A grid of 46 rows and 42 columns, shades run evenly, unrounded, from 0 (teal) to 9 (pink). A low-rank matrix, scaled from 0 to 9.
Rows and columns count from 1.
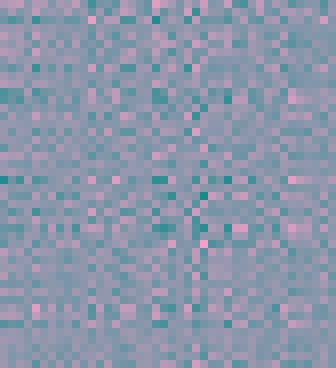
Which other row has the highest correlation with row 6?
46
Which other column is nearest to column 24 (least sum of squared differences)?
16
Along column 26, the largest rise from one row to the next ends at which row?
26
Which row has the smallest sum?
3
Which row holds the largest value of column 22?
31
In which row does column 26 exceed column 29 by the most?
23
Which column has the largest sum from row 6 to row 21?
25
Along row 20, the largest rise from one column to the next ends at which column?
20
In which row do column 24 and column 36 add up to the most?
39
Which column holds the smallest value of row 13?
29
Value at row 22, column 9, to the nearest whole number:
5
